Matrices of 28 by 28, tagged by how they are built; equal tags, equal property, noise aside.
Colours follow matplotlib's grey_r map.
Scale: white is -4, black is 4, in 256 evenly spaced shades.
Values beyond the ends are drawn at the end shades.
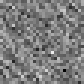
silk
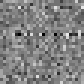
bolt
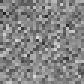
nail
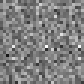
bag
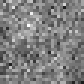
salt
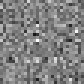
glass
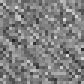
silk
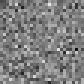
glass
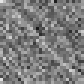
silk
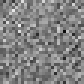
nail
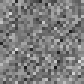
nail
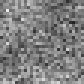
salt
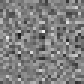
glass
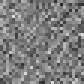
nail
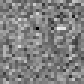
glass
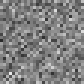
nail
